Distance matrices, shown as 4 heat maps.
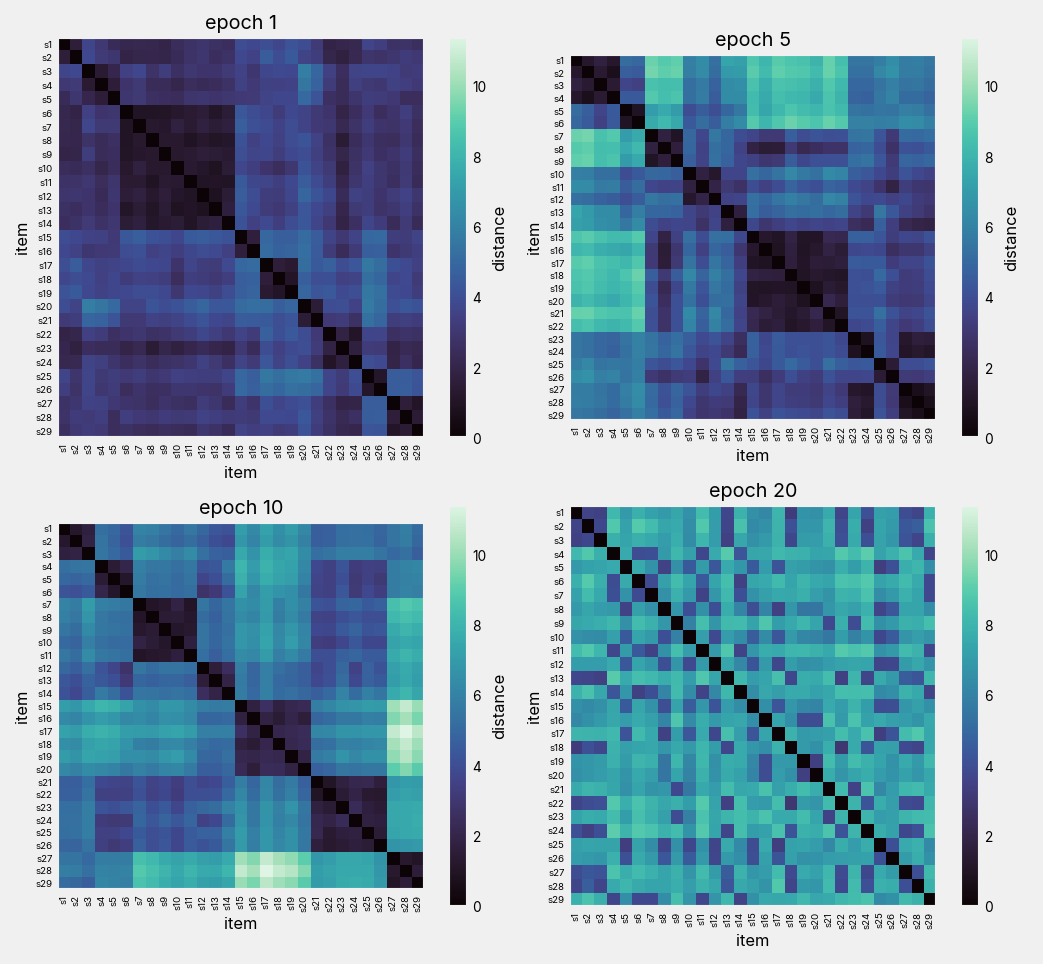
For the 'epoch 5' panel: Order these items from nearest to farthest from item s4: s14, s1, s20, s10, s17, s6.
s1, s6, s10, s14, s20, s17
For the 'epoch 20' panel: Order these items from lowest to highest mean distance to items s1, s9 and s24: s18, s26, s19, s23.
s18, s23, s26, s19
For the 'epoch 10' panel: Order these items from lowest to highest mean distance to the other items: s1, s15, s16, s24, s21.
s21, s24, s1, s16, s15
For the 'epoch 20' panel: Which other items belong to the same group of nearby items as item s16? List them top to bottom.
s19, s20
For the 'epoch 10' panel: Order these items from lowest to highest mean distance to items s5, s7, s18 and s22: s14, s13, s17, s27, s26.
s26, s13, s14, s17, s27
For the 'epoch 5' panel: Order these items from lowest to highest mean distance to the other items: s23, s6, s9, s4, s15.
s23, s15, s9, s4, s6
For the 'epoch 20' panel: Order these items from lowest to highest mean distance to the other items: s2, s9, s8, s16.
s8, s2, s16, s9
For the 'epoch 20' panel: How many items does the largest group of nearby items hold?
9
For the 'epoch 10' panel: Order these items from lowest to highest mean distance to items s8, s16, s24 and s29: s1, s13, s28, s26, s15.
s26, s13, s1, s15, s28
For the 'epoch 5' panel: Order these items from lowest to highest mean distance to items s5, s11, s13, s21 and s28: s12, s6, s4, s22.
s12, s22, s6, s4
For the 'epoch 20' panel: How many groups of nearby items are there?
5
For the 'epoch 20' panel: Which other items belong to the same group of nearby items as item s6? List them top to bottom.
s4, s7, s11, s14, s29
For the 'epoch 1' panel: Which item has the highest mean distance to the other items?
s20
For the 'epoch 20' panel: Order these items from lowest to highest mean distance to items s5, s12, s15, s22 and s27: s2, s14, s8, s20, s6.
s8, s2, s20, s14, s6
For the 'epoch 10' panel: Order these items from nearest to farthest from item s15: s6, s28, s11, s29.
s11, s6, s29, s28
